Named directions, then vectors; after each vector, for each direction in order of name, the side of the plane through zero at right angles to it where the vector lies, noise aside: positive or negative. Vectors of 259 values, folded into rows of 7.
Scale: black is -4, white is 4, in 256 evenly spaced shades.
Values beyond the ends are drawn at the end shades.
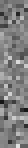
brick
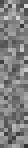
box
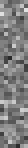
negative, negative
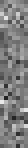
positive, negative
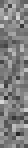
positive, negative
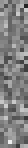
negative, negative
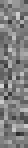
positive, negative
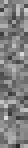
negative, negative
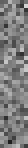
positive, positive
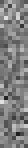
positive, negative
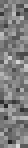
positive, positive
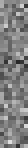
negative, negative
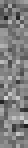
negative, positive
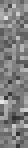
positive, negative
